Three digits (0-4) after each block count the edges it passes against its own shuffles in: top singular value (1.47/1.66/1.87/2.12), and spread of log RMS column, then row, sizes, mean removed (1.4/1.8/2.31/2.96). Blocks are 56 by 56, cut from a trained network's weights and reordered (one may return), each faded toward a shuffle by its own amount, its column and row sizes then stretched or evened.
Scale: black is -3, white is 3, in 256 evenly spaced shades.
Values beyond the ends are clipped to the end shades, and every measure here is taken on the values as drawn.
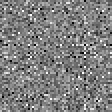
3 0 1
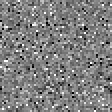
0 0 0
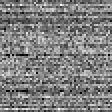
4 0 1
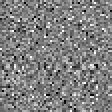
3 1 0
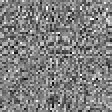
3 1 1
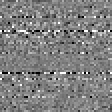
1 0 4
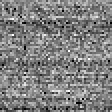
2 1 2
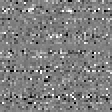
0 0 4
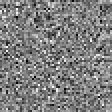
1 2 0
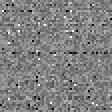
0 1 2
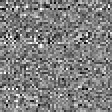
4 1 3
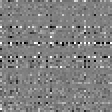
2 2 4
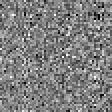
2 2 1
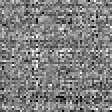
2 3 1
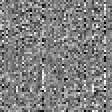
0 4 1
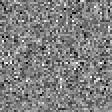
0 0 1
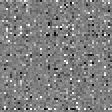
1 2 2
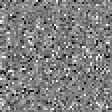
2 1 1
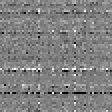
4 2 3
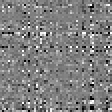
1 4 4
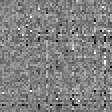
1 3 1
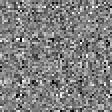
2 2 2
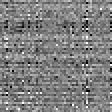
4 3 0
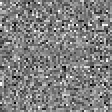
0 1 2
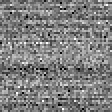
3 0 0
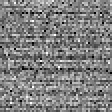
3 0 1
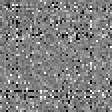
2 2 2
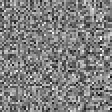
3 0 0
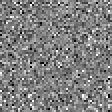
3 1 0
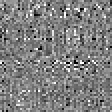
4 1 2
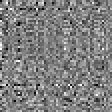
4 2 3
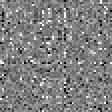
3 2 1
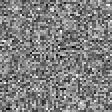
1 0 0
